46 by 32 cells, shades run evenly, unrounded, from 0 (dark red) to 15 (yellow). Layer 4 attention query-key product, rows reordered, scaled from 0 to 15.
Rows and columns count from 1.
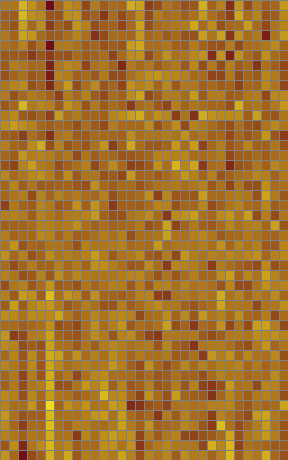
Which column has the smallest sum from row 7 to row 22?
6
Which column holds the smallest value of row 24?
15
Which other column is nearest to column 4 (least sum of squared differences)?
20
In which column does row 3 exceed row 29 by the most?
28
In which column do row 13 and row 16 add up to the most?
3
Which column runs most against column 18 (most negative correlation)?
1
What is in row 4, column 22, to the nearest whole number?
5
